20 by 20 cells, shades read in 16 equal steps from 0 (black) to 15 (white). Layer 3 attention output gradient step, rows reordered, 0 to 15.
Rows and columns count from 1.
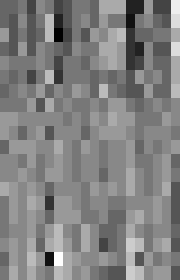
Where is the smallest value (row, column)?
3, 7
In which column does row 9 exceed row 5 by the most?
15
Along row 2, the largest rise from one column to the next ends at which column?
20
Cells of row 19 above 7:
14
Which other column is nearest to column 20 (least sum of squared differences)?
12
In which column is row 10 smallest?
6
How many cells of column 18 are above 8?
4
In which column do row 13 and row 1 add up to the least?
16
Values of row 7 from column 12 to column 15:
11 7 6 5
